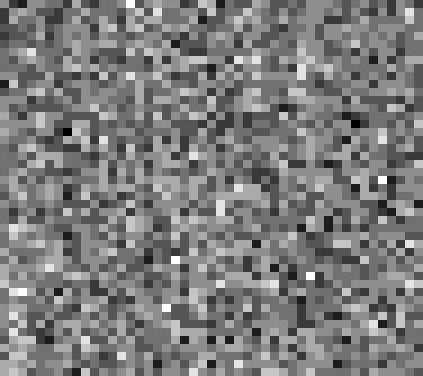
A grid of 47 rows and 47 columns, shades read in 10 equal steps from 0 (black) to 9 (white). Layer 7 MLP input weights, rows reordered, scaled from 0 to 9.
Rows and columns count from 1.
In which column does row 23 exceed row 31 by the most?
43
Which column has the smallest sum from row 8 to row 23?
17
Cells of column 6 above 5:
6
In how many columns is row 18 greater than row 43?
19
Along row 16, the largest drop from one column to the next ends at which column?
40
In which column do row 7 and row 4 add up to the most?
15
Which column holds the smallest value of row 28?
37
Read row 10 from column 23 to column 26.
6 2 6 4
